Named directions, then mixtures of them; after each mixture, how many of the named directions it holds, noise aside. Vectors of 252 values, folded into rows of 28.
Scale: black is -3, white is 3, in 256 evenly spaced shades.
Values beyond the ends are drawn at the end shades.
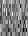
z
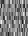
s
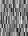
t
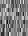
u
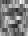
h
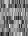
three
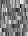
three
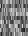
four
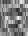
one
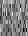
one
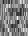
three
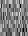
three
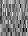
one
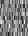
one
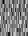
three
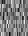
three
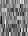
four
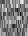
four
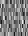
one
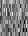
one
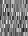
three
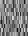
two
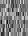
one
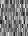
one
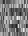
three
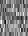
four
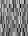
four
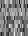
four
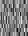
one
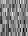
two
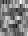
one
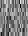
three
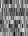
three
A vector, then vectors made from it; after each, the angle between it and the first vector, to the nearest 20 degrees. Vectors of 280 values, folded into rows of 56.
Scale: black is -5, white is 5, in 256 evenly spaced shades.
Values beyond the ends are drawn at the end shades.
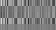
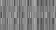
60 degrees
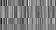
140 degrees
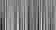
100 degrees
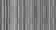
100 degrees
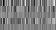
120 degrees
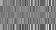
80 degrees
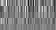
60 degrees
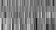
80 degrees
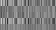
20 degrees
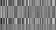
160 degrees
